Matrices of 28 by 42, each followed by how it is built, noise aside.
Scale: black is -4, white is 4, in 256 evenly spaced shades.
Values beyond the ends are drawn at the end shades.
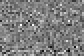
uneven rows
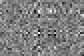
low rank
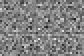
repeating columns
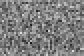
blocks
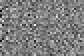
low rank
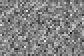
Hankel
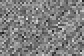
Hankel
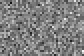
noise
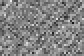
Hankel
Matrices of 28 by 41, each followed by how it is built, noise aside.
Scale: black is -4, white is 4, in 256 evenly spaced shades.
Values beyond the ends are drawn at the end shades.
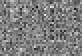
low rank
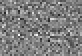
low rank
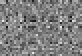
low rank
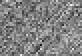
Hankel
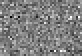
uneven rows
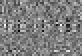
low rank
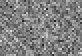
Toeplitz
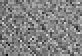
Toeplitz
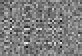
low rank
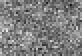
smooth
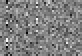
uneven columns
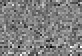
uneven rows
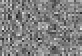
low rank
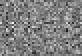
low rank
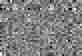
low rank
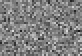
noise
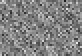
Toeplitz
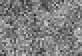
smooth
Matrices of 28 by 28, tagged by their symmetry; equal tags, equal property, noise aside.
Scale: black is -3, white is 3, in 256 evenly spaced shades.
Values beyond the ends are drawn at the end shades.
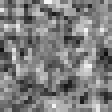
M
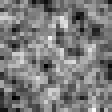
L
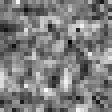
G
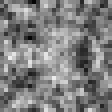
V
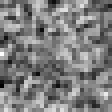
M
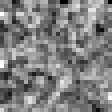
M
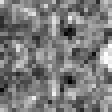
V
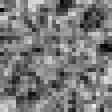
L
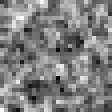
G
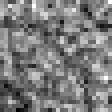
L
